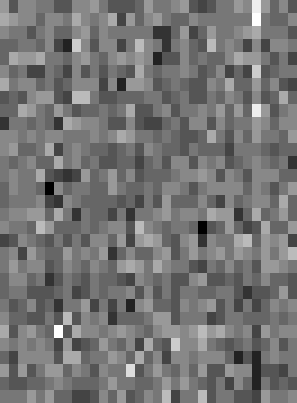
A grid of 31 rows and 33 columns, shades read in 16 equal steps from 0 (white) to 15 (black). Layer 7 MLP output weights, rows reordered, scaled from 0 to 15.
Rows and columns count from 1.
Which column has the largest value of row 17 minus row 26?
9
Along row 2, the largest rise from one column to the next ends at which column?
30
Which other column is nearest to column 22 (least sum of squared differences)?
12
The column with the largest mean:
7
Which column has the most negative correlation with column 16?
23
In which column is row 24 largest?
15
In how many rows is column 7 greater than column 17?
21
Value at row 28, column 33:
8
